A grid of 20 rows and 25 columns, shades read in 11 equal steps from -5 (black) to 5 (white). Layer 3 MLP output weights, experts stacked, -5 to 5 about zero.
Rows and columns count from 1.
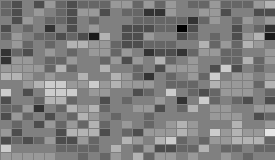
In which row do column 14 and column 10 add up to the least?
2
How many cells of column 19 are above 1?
3
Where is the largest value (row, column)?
17, 25
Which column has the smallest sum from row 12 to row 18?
4
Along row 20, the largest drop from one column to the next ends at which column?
14
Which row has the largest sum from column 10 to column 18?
18
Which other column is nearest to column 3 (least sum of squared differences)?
11
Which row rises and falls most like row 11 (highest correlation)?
7
